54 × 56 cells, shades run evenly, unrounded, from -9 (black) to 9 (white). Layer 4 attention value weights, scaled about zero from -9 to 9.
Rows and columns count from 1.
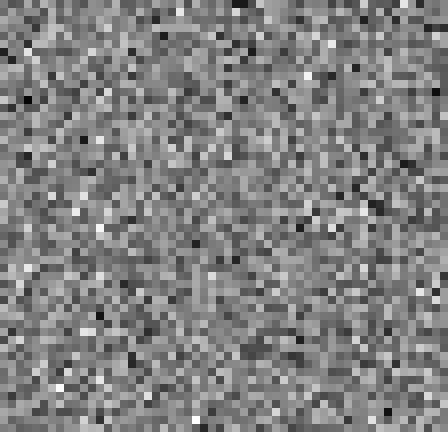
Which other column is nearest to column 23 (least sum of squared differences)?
15
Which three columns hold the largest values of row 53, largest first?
25, 47, 11
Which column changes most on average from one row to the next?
46
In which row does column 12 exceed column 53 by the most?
42
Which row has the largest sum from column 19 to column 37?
4
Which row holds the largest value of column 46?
27
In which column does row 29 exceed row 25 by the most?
13
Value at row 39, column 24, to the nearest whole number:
0
